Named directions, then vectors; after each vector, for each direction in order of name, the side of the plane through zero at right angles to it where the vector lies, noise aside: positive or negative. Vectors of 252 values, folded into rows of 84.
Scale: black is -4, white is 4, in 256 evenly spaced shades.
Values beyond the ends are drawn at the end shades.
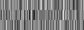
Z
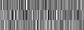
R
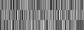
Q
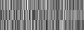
positive, negative, positive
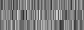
positive, positive, negative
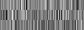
negative, negative, positive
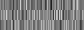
positive, positive, negative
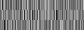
positive, negative, positive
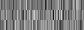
positive, positive, negative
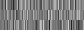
positive, negative, negative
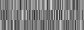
negative, negative, positive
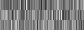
positive, positive, negative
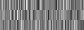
positive, positive, positive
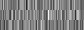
positive, negative, negative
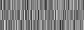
negative, positive, negative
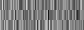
negative, positive, positive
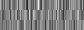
negative, negative, negative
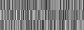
negative, positive, negative
